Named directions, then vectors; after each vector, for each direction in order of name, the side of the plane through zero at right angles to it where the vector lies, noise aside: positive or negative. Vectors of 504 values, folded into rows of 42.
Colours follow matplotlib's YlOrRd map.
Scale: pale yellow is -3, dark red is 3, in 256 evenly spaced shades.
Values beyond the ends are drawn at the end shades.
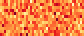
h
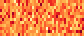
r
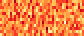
negative, negative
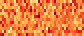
positive, positive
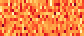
positive, negative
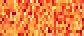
positive, positive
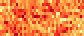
positive, negative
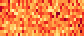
negative, positive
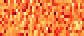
positive, positive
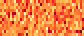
positive, positive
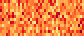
negative, positive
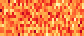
negative, positive
